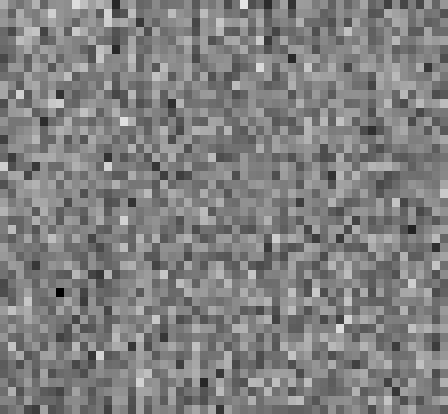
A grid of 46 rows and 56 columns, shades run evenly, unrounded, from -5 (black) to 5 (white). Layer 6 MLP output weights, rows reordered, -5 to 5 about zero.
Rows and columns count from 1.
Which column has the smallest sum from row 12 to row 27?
47
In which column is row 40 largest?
13
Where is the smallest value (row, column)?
33, 8
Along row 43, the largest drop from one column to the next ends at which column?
26
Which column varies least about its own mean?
36
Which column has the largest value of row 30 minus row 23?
17
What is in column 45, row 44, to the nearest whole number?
2
